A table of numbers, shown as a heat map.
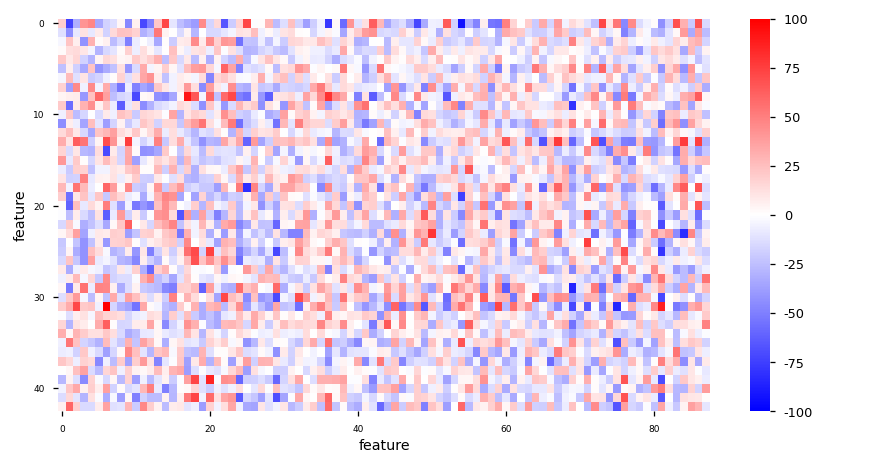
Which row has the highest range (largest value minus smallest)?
31
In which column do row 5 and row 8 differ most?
5
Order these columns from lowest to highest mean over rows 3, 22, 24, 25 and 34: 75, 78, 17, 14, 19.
78, 19, 14, 75, 17
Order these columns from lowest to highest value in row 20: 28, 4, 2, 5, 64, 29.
29, 28, 64, 5, 4, 2
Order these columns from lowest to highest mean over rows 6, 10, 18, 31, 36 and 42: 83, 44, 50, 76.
76, 44, 50, 83
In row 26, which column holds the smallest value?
24
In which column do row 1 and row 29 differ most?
60
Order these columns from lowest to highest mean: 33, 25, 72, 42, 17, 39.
25, 42, 39, 72, 33, 17
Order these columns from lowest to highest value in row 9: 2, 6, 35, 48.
48, 2, 6, 35
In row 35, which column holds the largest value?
54
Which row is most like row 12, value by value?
4
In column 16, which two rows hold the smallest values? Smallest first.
21, 23
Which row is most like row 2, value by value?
26
